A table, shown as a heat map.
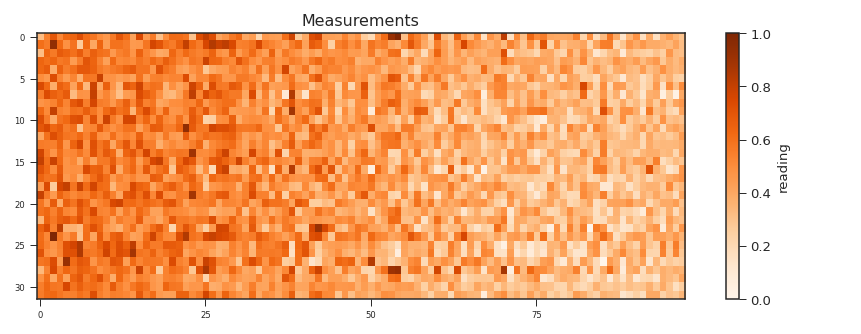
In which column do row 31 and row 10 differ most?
25
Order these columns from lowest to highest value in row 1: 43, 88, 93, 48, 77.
77, 88, 93, 43, 48
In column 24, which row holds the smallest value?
16
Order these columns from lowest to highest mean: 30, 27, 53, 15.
53, 30, 27, 15
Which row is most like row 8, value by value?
13
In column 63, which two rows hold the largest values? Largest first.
28, 0
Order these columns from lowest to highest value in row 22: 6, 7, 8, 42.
42, 7, 8, 6
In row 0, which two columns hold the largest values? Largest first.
54, 53
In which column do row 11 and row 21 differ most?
50
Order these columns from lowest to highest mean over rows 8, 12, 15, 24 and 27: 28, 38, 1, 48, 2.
48, 38, 1, 28, 2
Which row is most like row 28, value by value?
0
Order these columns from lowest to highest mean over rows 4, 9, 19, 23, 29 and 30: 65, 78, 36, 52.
65, 78, 52, 36
